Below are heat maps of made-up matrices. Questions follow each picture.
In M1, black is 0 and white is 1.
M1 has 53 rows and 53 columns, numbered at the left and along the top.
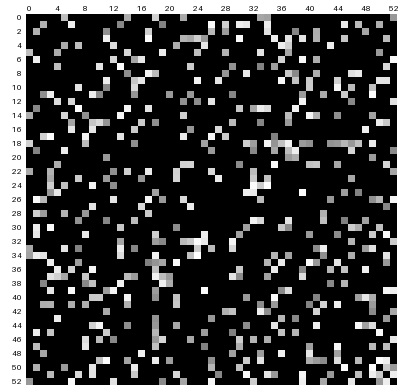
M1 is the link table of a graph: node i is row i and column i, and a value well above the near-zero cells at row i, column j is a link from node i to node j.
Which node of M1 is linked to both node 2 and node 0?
node 34
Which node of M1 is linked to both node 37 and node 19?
node 5
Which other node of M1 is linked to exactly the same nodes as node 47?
node 31
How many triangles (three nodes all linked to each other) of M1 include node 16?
4
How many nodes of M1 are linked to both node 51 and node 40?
6
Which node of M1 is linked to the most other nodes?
node 18
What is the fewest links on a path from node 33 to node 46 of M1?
3
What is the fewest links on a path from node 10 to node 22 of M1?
3
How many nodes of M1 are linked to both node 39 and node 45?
5
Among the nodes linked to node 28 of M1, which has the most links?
node 1
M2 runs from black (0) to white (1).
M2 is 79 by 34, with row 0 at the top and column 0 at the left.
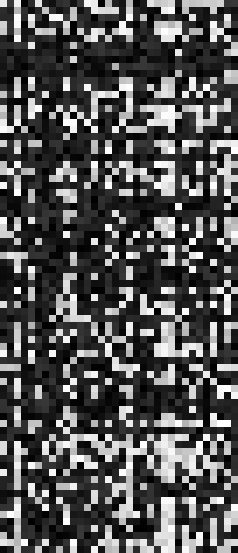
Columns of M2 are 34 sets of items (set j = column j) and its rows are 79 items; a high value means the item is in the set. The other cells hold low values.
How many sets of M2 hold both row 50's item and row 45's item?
4
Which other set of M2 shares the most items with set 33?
2
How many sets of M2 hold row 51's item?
3
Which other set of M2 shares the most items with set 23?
24
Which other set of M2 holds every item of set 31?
18
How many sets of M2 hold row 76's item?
9
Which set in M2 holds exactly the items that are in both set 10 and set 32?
20
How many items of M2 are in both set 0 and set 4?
8
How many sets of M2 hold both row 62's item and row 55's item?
3
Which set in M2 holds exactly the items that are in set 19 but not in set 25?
1
